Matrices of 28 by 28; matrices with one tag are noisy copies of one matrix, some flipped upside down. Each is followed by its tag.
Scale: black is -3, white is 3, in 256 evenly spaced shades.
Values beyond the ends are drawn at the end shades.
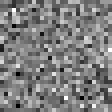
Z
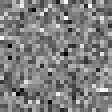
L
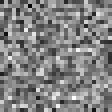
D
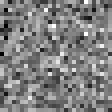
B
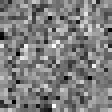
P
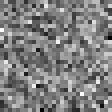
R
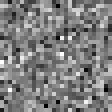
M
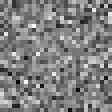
Z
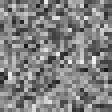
D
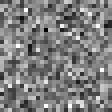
M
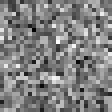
R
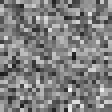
M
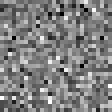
P
